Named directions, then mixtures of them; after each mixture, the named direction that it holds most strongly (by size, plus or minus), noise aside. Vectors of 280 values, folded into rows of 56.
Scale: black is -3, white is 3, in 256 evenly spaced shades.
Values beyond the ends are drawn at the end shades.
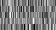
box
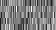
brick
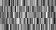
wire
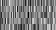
brick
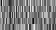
box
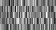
wire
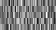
wire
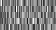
wire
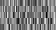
wire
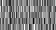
box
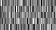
wire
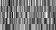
box
